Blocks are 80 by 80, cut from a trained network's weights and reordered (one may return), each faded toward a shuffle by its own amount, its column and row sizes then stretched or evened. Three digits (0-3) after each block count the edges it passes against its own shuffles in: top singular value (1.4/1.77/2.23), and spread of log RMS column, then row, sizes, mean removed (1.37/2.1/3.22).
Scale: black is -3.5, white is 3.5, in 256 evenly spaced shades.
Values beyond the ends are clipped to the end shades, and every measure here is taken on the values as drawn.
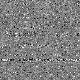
1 0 2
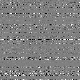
1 1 3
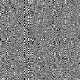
3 2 1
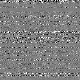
1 1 3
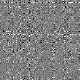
2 2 2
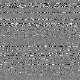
1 0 3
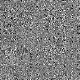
0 2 2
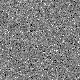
0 0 0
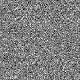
2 1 0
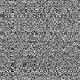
3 1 1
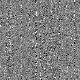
0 2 0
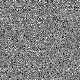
1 0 1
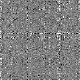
2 2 2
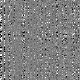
2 3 1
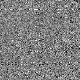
0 1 2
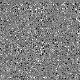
0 1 2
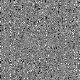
0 2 1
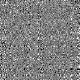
2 2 1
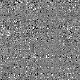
0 2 2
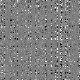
0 3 2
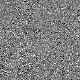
0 1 1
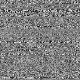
1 0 3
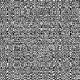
3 2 1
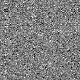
1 1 0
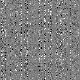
0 3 1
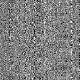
2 2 0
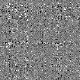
0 2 2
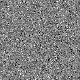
0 1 0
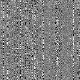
2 3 0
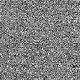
2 1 0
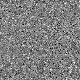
1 0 0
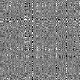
3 2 2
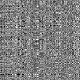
3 1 2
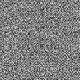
3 0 1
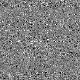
0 1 2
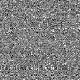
2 1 1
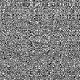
3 1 1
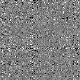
1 2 2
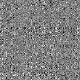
1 2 2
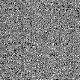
1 0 1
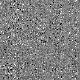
0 2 1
